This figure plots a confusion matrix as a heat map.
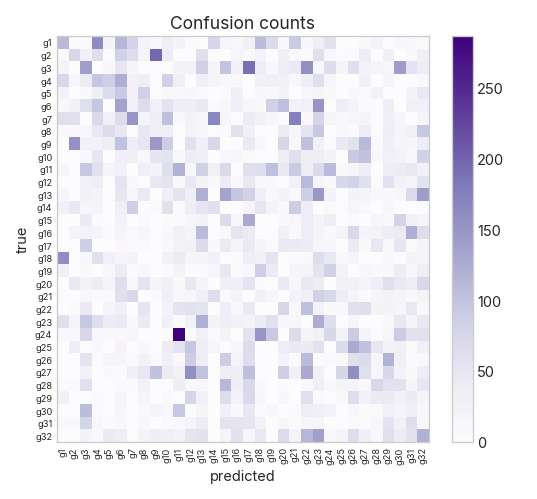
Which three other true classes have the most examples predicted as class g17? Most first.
g3, g15, g27
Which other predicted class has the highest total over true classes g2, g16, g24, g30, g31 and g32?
g11
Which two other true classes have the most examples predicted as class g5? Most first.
g4, g8
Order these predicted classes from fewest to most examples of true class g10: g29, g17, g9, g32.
g17, g29, g9, g32
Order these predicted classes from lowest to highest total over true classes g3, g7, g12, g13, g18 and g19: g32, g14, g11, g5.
g5, g11, g14, g32
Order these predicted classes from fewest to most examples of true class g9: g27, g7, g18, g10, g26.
g18, g7, g26, g10, g27
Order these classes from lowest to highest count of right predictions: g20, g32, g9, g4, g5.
g20, g5, g4, g32, g9
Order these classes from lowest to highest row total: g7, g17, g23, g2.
g17, g2, g23, g7
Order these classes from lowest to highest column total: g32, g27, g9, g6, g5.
g5, g9, g27, g32, g6
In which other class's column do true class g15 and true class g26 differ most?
g29
